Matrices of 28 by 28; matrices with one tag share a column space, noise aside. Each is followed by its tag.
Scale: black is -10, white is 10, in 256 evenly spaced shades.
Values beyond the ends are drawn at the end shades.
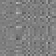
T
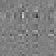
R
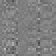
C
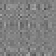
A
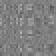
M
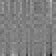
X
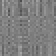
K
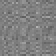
T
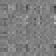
M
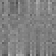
X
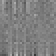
X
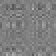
A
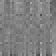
X
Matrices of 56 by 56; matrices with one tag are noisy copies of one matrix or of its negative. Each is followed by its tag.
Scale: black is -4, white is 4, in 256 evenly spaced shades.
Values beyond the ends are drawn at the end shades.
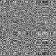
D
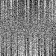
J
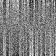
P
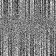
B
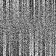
P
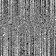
B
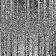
J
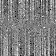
B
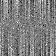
B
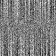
B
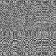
D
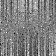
J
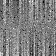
P
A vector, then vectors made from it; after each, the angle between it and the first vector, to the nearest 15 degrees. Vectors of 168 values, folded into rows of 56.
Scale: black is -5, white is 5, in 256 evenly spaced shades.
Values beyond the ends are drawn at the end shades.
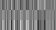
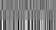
90 degrees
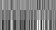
120 degrees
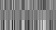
120 degrees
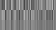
75 degrees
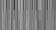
60 degrees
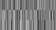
30 degrees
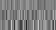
135 degrees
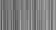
75 degrees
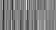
135 degrees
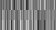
30 degrees
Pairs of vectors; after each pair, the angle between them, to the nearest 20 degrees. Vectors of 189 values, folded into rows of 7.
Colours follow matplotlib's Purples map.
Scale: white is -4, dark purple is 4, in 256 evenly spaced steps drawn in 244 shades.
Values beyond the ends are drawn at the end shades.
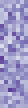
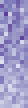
120 degrees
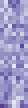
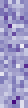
140 degrees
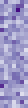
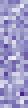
140 degrees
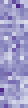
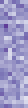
40 degrees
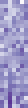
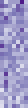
140 degrees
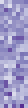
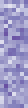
60 degrees
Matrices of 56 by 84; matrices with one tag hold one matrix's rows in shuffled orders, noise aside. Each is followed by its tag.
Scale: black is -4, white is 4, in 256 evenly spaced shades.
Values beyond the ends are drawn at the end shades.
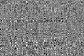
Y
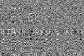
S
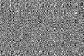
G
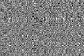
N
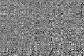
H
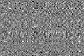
N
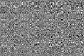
H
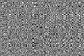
N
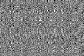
G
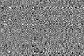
N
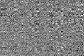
H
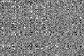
S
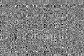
Y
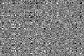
S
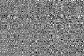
H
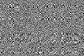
G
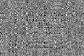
Y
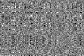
S
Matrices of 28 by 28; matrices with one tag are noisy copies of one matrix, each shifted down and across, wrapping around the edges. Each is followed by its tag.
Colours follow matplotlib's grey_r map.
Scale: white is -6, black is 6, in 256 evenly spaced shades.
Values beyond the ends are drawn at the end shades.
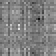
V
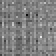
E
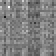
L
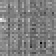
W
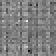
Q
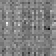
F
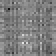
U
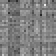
L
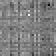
V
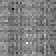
U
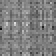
F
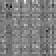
F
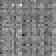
Q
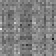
L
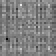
E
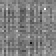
E
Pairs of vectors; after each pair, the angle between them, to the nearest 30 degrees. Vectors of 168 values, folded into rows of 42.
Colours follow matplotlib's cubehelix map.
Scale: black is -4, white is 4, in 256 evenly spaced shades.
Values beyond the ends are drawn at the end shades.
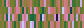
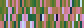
30 degrees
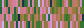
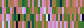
30 degrees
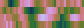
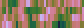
30 degrees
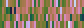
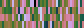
60 degrees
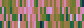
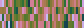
90 degrees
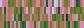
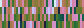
30 degrees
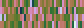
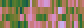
60 degrees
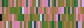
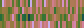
90 degrees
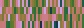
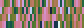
30 degrees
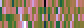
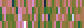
30 degrees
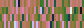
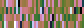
30 degrees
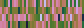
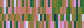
120 degrees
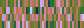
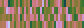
60 degrees
